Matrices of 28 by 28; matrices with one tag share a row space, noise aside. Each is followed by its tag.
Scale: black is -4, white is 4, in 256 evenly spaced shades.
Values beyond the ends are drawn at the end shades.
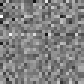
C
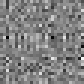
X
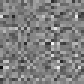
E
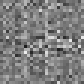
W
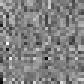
C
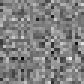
E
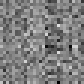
W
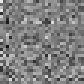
C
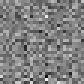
W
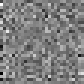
C
